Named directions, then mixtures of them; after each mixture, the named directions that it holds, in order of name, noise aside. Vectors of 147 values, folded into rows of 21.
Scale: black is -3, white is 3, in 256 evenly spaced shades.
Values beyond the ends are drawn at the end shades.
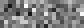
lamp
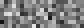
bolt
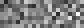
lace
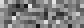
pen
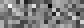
lace, lamp.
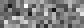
lamp.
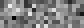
lamp, pen.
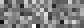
bolt, lamp.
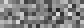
lace.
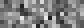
bolt, lamp.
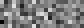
bolt.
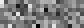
bolt, pen.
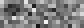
lamp, pen.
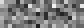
lace, pen.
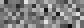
bolt, lace, pen.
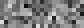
bolt, lace, lamp.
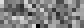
bolt, lamp, pen.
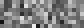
bolt, lamp.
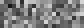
lace, lamp.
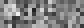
bolt, lamp.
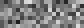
lace.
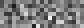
bolt, lace.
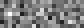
bolt.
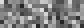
bolt, lamp, pen.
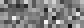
lace, pen.
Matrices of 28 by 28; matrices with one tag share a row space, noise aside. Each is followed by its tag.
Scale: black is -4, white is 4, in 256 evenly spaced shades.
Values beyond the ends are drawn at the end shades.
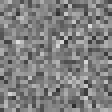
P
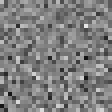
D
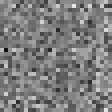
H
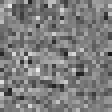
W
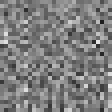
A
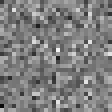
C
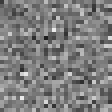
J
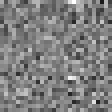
A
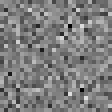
D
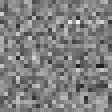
D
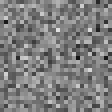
H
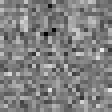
J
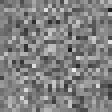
J
